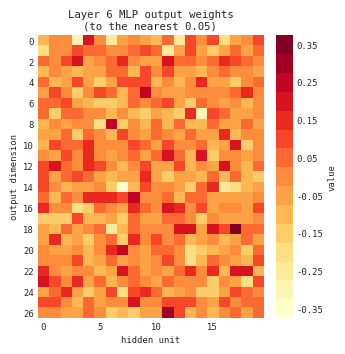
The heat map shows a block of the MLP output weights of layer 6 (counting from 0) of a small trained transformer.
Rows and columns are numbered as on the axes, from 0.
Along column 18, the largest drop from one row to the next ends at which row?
23
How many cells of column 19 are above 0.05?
4
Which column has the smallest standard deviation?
10
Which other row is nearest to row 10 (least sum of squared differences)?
11
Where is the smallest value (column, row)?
7, 14
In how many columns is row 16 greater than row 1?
8
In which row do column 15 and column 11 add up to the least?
1
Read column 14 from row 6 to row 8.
0.05 -0.3 -0.1
